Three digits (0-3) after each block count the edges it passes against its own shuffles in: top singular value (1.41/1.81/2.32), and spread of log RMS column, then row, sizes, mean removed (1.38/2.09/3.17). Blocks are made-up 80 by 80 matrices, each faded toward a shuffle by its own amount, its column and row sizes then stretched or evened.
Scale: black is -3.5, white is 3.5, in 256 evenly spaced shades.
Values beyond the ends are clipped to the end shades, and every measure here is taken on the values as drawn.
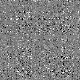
0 2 2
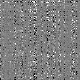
1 3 2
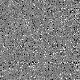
1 1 1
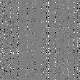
2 3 1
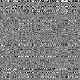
3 0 3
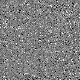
0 1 1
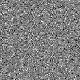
2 0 0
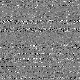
0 0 3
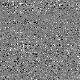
0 1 2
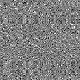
3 0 0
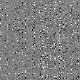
1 3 1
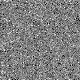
1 0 1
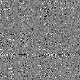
1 2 2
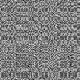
3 0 0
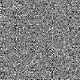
2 2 1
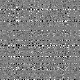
2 2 3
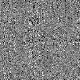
1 2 1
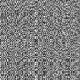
3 2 0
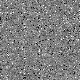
1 1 1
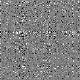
1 2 2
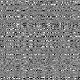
3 0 3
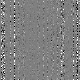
2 3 0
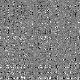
2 2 2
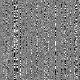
3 3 0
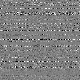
2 0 3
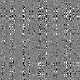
3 3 2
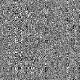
2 2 1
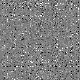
0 2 2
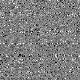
2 0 2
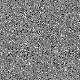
1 1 1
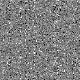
0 2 0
